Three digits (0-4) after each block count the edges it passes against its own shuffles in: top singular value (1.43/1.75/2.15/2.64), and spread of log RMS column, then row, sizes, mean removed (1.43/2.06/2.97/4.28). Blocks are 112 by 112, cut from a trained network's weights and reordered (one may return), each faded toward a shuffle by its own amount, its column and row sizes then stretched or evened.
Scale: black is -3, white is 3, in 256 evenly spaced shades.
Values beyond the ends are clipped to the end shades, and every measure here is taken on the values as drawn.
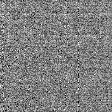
0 2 0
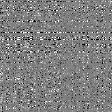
3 3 3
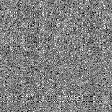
2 0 1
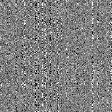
2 3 1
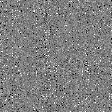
0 2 1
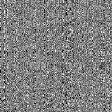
3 3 0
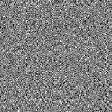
3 1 0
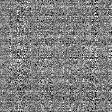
2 3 0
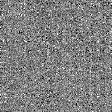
1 1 1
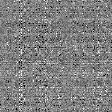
2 3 2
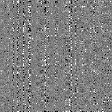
3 3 1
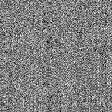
3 0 0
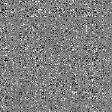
1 3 3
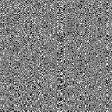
4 3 1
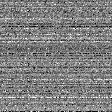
4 0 3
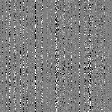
2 4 1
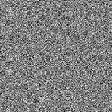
3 0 1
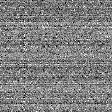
3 1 1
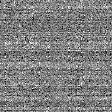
3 3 0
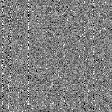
2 2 0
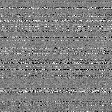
2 1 4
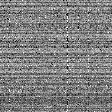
4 2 0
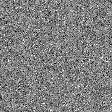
0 0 0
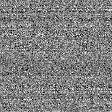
1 1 2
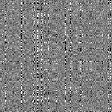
3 3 2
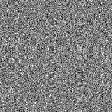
3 0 0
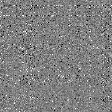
0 2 2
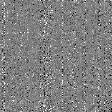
1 3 2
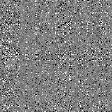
2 3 2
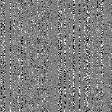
2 4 0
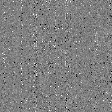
1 2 1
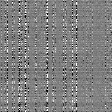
4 4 0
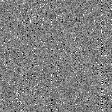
1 2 0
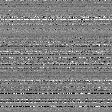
4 0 4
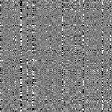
3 3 2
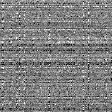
4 3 2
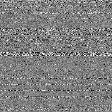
0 0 4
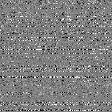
2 1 4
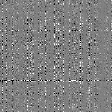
3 4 2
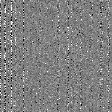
3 3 0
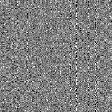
3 2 1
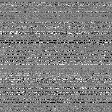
2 0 4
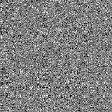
3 2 1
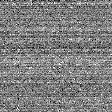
3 1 1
